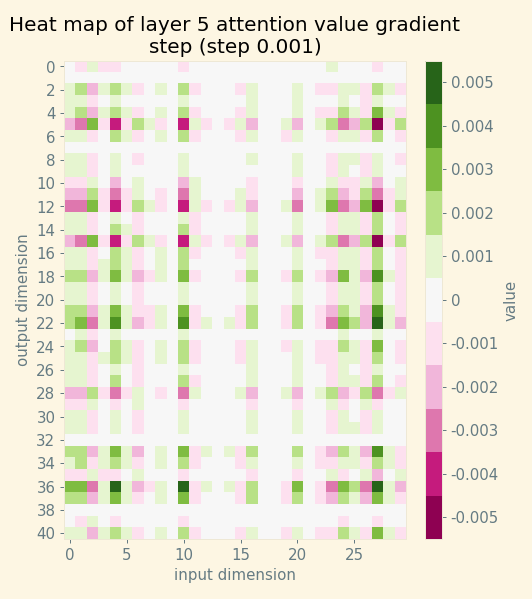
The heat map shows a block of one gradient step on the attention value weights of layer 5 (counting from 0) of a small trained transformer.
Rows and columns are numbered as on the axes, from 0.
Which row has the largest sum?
36
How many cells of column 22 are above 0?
5
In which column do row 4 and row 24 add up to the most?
27
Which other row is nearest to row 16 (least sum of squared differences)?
25
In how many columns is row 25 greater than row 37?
4
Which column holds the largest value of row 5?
2
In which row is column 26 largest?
12
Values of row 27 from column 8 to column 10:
0 0 0.002
